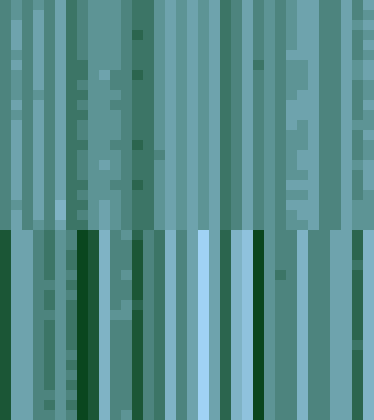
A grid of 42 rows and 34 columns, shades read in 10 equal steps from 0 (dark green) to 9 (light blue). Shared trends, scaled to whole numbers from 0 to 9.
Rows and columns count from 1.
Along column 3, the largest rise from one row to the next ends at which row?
24
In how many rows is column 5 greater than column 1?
19
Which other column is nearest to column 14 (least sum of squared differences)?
7
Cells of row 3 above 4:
20
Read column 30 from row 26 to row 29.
4 4 4 4
